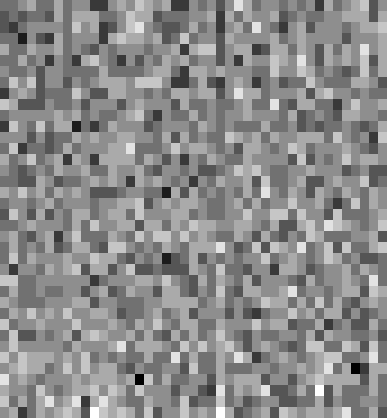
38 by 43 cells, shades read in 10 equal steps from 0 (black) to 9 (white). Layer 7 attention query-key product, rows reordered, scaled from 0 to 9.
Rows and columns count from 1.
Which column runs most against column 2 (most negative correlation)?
41
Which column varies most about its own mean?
25
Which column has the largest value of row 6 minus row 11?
34
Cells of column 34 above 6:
5
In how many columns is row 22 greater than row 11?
18
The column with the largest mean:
9
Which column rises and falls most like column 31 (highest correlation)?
43
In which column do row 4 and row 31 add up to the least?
3
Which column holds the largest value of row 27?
33
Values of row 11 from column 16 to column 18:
7 4 2
